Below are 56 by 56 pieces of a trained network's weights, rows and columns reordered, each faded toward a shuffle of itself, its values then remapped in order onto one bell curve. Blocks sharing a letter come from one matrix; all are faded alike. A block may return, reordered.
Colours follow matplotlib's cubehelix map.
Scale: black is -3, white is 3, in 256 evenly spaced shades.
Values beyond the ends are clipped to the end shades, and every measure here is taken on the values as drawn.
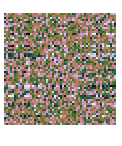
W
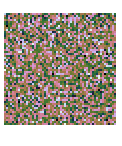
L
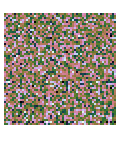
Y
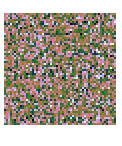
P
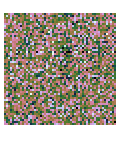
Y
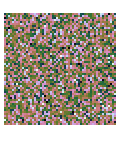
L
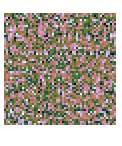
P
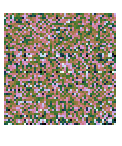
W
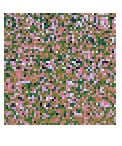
P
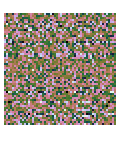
W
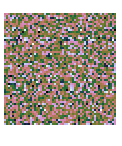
P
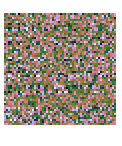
W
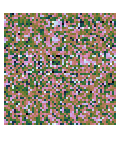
Y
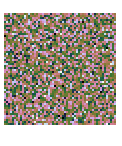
L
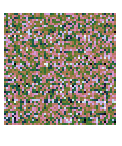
W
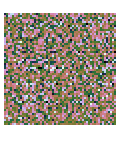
Y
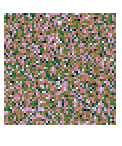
L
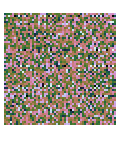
W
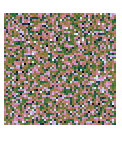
L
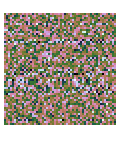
P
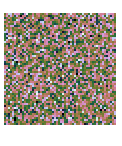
L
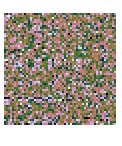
Y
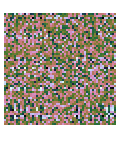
W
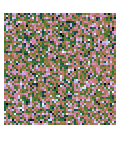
L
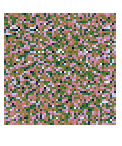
Y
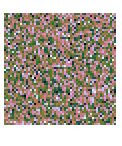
L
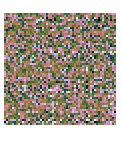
W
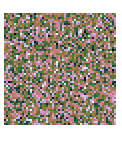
L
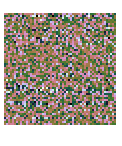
P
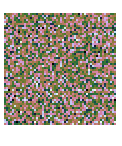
Y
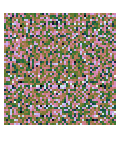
Y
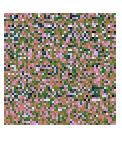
W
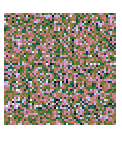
P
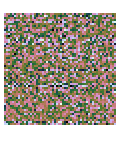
P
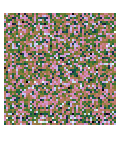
Y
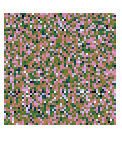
Y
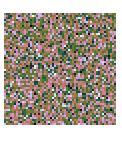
L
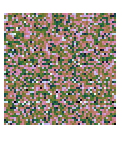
Y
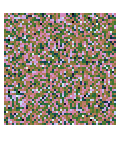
L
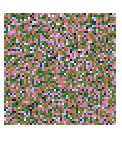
L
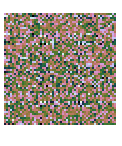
W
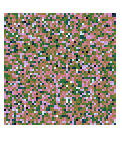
L
